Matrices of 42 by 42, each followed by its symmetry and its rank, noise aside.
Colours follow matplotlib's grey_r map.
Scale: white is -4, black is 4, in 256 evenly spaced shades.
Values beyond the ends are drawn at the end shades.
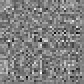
no symmetry, rank six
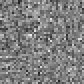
no symmetry, rank twelve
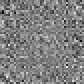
no symmetry, rank six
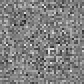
symmetric, rank twelve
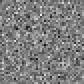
symmetric, rank twelve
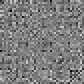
symmetric, rank six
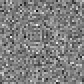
antisymmetric, rank twelve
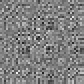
symmetric, rank six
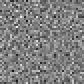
no symmetry, rank eight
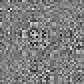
symmetric, rank six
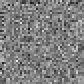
no symmetry, rank eight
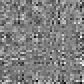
antisymmetric, rank six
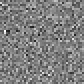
no symmetry, rank twelve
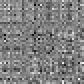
symmetric, rank six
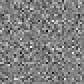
antisymmetric, rank six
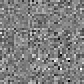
antisymmetric, rank eight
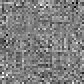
antisymmetric, rank eight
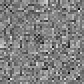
symmetric, rank eight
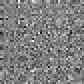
antisymmetric, rank eight
